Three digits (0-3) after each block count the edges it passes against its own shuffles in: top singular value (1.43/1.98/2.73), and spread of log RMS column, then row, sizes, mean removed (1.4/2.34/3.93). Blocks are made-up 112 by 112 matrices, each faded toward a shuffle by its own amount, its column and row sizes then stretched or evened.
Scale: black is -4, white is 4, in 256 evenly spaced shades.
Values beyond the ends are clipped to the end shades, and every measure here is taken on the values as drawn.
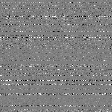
1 0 3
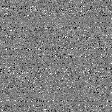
0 0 2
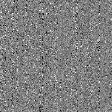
1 2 0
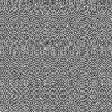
3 1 1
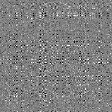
3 2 2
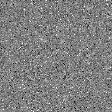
1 1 1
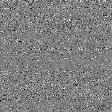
1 0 2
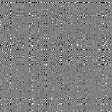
3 2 2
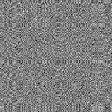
3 1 1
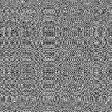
3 0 2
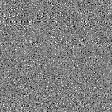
2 0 1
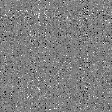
1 2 1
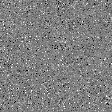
0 1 1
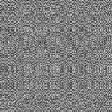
3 2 1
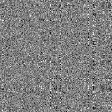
2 2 1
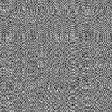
3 1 0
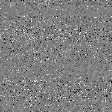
0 1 2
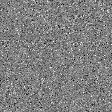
0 0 1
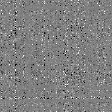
1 2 2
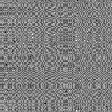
3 0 2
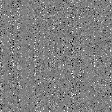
1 2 0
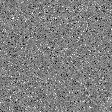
0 0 1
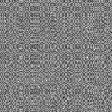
3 2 1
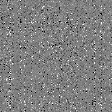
0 2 1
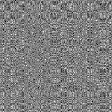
3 2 0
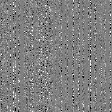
1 3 0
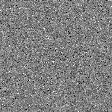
0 0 1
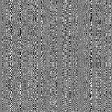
3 3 0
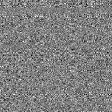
2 0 2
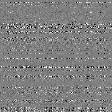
2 1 3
